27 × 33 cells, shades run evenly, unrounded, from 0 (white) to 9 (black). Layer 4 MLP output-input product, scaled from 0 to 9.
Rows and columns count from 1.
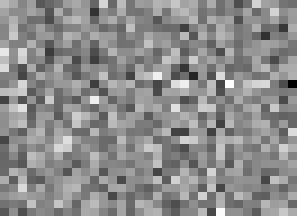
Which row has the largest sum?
4
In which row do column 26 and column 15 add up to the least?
11
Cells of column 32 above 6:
3
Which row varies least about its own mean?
6
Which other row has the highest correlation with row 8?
7
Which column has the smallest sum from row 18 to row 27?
25
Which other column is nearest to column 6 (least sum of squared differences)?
27
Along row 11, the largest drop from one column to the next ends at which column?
26
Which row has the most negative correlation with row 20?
12
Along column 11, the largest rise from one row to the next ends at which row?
14
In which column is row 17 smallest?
33
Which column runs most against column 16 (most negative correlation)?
15
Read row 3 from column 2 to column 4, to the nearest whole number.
3 4 5
